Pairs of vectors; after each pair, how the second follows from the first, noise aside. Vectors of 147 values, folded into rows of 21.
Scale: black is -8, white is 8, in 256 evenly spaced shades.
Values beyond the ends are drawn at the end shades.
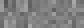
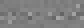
reversed, partly zeroed.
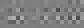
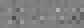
negated, partly zeroed.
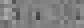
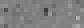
reversed, partly zeroed.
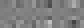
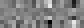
negated, scaled up.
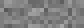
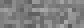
sign-scrambled.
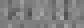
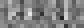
negated, scaled up.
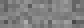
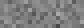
shuffled.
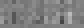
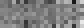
wrapped around, scaled up.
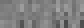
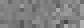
sign-scrambled.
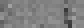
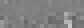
negated, partly zeroed.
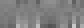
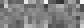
wrapped around, scaled up.
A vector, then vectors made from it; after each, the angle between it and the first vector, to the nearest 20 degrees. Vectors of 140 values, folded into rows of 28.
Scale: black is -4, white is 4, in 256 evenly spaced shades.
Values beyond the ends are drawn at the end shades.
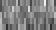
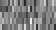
60 degrees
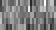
20 degrees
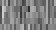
100 degrees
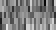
160 degrees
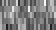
20 degrees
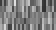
100 degrees
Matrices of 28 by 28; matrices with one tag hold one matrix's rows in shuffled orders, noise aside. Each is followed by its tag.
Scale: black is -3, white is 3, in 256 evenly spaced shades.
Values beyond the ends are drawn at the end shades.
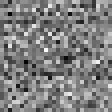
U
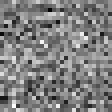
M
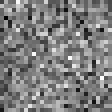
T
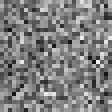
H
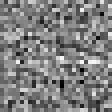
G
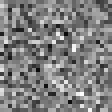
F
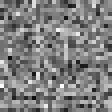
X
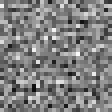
X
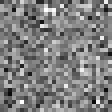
H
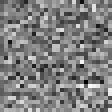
G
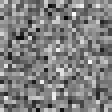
F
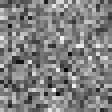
F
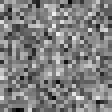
F
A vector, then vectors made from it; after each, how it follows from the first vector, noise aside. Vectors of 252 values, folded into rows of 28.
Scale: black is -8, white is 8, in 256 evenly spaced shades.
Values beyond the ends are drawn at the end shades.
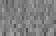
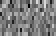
reversed, scaled up.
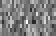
wrapped around, negated, scaled up.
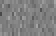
reversed, partly zeroed.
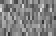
wrapped around, negated, scaled up.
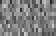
reversed, scaled up.
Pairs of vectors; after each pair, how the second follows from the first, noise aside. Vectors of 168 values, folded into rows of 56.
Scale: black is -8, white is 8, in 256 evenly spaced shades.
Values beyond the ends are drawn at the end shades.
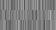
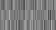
sign-scrambled.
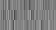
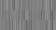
reversed, shrunk.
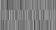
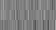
reversed, partly zeroed.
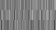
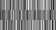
wrapped around, scaled up.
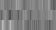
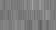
wrapped around, shrunk.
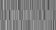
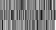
wrapped around, scaled up.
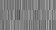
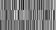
wrapped around, scaled up.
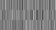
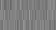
wrapped around, shrunk.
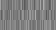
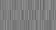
negated, shrunk.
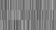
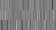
negated, partly zeroed.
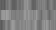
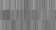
negated, shrunk.
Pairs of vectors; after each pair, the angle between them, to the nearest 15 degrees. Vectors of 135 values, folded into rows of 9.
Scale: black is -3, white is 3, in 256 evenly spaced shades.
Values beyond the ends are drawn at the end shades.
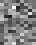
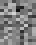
60 degrees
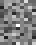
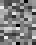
165 degrees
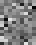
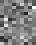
165 degrees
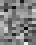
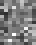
150 degrees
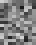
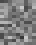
165 degrees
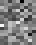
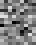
120 degrees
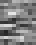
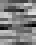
105 degrees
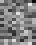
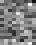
15 degrees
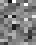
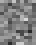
75 degrees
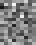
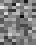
135 degrees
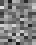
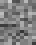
150 degrees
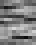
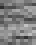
30 degrees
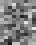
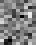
45 degrees
